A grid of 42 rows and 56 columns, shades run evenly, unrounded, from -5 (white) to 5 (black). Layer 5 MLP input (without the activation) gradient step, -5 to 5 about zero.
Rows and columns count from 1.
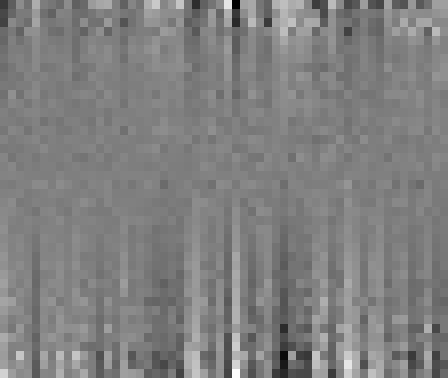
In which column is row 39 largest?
36
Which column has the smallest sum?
44
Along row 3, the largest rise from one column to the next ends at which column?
30
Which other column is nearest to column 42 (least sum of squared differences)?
35
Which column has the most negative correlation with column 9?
53
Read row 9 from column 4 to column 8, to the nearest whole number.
0 0 0 0 0
